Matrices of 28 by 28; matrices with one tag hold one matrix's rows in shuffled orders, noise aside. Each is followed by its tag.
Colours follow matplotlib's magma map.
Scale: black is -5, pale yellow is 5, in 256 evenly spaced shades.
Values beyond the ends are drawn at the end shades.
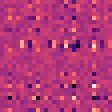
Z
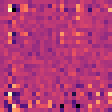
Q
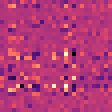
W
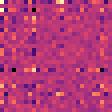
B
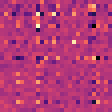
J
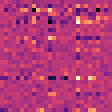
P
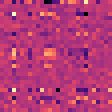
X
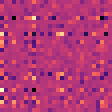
B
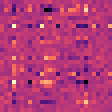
X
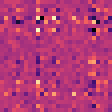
J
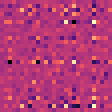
Z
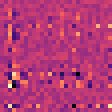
Q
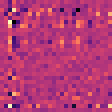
Q
